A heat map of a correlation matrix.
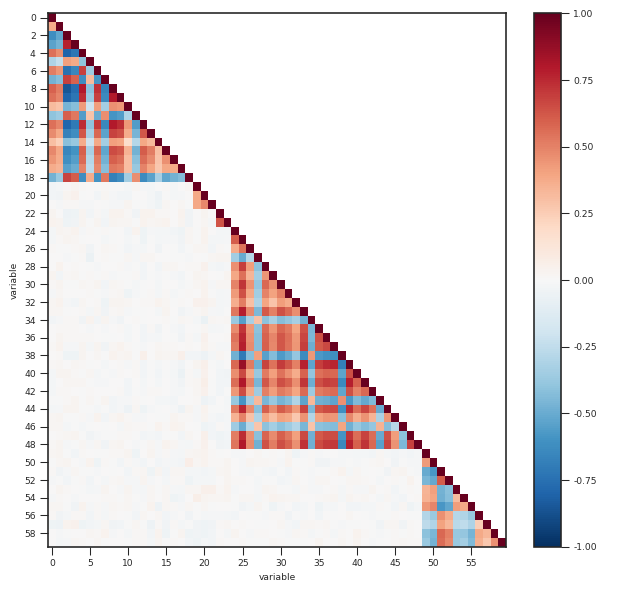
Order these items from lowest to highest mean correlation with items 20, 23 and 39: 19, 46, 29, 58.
46, 58, 19, 29
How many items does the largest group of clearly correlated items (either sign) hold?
25
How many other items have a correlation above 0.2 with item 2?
5
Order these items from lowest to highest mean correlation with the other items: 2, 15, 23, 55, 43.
43, 2, 55, 23, 15
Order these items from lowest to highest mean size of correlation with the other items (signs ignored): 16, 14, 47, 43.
14, 16, 43, 47
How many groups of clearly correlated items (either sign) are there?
5
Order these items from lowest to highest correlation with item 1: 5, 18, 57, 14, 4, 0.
18, 5, 57, 14, 0, 4
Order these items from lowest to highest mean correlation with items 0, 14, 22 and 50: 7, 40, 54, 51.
7, 51, 40, 54
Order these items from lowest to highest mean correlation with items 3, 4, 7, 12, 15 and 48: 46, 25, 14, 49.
46, 49, 14, 25
